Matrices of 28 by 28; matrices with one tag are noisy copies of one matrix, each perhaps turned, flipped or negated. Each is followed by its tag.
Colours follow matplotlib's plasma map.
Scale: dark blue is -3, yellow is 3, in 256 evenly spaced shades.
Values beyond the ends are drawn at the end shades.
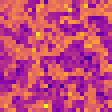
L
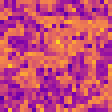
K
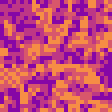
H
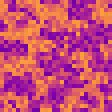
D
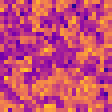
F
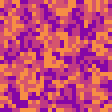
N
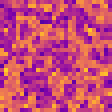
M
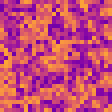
M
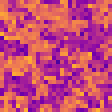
D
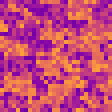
D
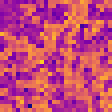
H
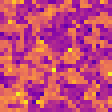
L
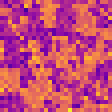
D
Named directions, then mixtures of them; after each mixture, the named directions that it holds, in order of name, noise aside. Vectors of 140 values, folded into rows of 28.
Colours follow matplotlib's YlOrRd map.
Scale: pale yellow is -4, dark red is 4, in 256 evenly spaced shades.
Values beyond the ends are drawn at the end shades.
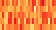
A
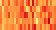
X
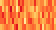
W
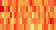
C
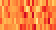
X.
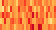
C.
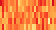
A, W, X.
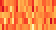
A, C, W.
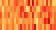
X.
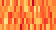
A, X.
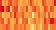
C.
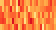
W.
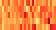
X.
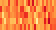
C, X.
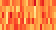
A, W.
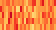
A, C, W.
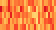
C, W, X.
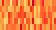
A, X.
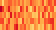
C, W.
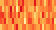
W.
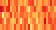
C, X.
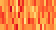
W.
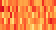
C.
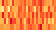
A, C.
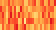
A, C, W.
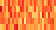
C, W.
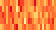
W.
